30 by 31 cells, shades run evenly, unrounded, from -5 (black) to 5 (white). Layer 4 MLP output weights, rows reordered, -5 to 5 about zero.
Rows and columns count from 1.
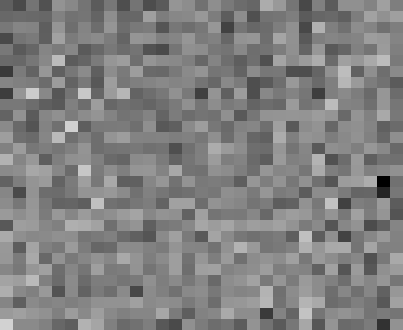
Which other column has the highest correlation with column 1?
24
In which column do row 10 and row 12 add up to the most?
6
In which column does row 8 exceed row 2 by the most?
27
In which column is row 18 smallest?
30
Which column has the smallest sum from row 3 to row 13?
1
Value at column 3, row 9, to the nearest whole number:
3
